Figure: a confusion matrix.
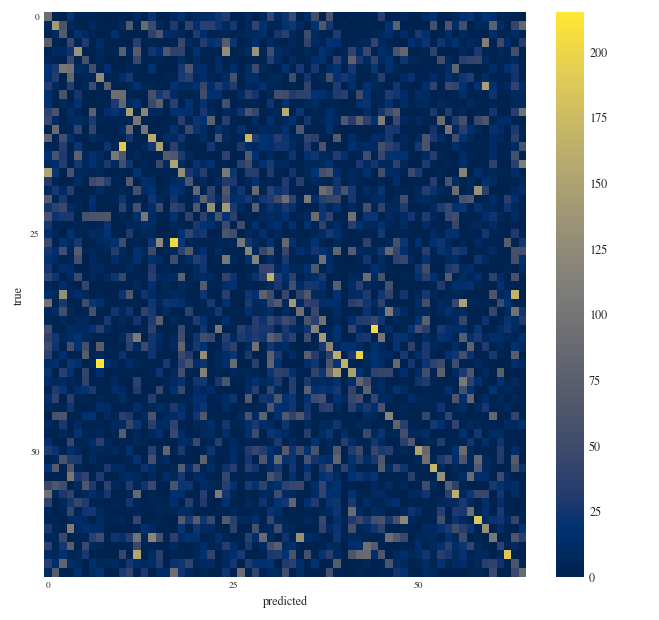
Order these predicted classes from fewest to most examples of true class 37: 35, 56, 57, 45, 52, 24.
52, 57, 24, 35, 56, 45
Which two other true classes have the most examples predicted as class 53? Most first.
12, 41
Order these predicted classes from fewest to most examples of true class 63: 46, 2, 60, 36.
36, 60, 46, 2
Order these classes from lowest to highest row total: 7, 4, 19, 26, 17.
19, 7, 17, 26, 4
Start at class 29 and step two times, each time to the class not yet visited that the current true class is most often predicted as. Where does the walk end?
44
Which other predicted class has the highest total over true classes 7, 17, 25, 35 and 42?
56
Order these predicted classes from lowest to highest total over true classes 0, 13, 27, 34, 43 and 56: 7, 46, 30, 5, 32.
7, 5, 32, 30, 46
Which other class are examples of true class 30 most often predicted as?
43
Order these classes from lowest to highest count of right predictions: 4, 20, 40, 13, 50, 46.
20, 13, 46, 4, 50, 40
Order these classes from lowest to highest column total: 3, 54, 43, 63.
54, 43, 3, 63
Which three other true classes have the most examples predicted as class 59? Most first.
8, 3, 12
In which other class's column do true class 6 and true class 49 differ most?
2
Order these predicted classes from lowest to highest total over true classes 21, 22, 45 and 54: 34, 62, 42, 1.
42, 34, 62, 1
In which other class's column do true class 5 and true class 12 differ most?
45
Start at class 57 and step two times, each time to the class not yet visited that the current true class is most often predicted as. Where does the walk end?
39
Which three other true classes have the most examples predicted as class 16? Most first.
50, 4, 9
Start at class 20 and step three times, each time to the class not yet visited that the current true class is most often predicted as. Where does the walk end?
10
